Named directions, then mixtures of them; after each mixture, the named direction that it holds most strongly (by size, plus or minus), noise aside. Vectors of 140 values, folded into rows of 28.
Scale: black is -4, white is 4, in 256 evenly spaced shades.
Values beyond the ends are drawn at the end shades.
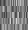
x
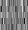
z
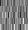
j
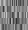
x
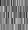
j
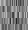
x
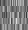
x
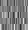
j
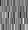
j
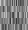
x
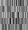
x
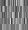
x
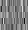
z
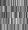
x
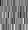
j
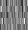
z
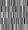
z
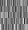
j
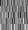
j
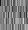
j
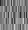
j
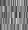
x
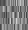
x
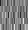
j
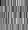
x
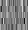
z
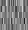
z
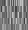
x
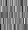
z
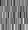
j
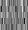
z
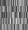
x
